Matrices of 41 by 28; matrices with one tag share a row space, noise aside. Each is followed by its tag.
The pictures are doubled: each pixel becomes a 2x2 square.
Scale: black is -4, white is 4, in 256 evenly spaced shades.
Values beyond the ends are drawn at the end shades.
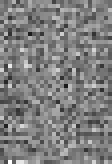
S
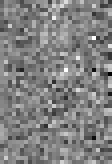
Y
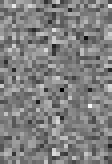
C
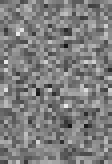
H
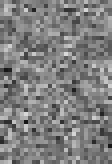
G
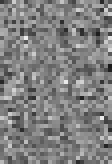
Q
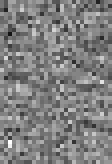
S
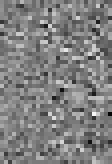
Y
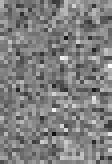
Y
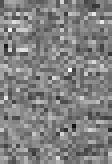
S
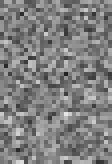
H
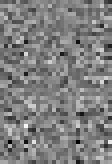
Q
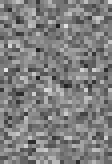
H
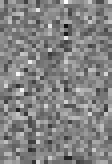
H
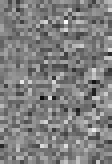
Y
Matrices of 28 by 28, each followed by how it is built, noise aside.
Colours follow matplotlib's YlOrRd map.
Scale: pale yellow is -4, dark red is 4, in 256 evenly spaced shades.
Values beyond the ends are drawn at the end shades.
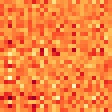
low rank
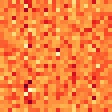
uneven columns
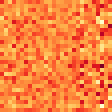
uneven columns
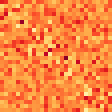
block diagonal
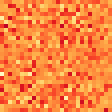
low rank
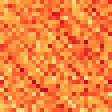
Toeplitz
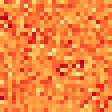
block diagonal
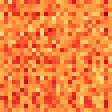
blocks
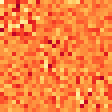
block diagonal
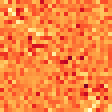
block diagonal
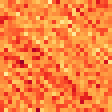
Toeplitz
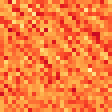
Toeplitz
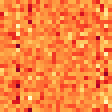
uneven columns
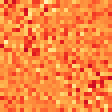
block diagonal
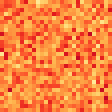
blocks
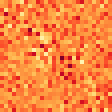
block diagonal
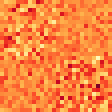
block diagonal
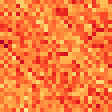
Toeplitz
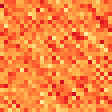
Toeplitz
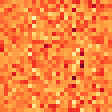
uneven columns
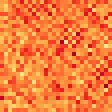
Toeplitz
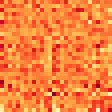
low rank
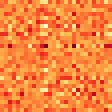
low rank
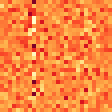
uneven columns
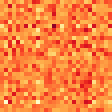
low rank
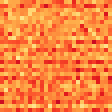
blocks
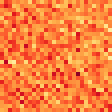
Toeplitz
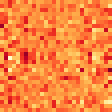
low rank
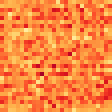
blocks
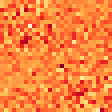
block diagonal
